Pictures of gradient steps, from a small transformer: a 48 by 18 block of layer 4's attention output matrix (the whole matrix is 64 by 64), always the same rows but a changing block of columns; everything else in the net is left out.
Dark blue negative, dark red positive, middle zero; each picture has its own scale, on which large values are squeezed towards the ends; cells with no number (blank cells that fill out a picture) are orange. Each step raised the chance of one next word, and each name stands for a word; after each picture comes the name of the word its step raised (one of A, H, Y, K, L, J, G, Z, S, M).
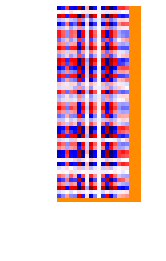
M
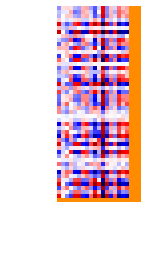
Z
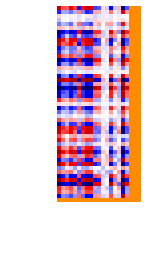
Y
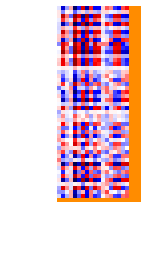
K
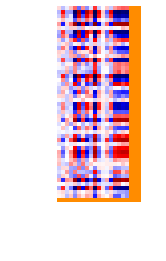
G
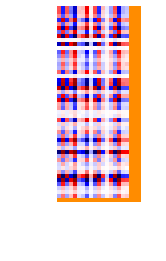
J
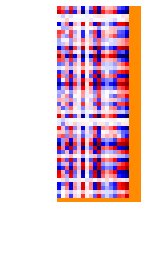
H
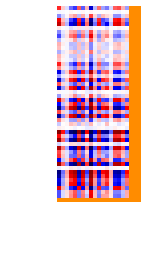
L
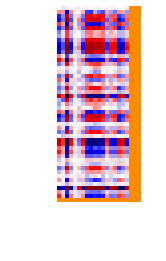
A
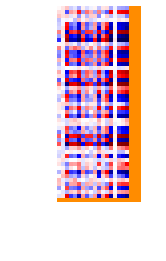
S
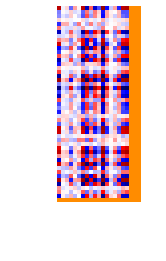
Y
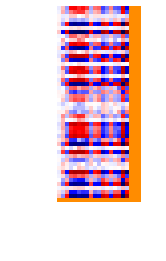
Z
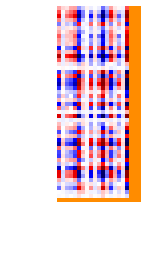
H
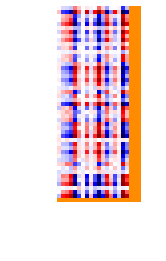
Z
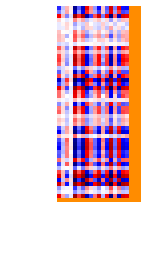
Y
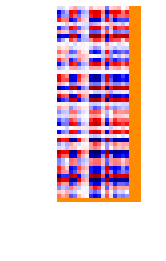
J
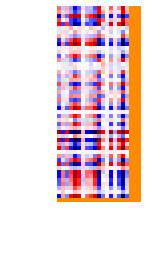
L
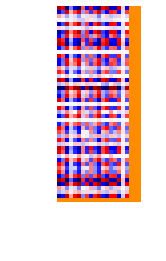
Y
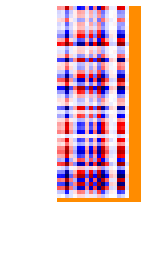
Y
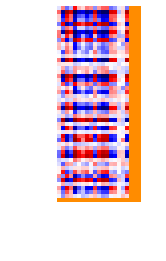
G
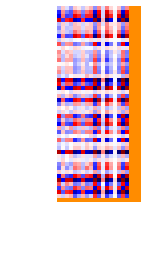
J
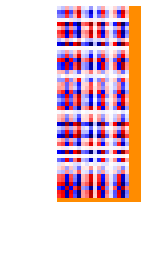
Z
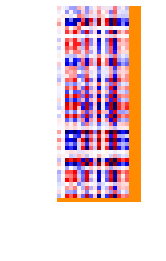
L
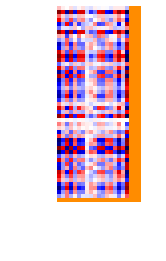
H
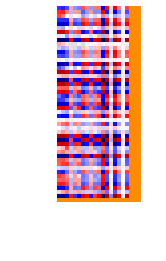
S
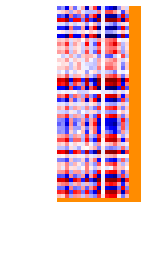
J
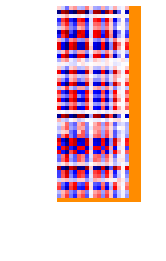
H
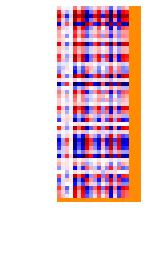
G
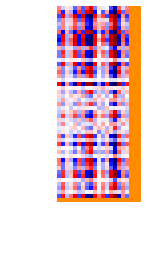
S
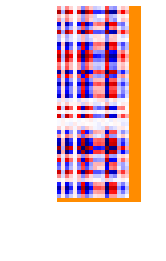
H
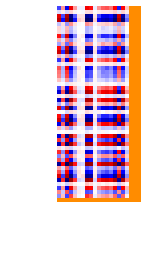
K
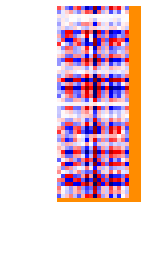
Y
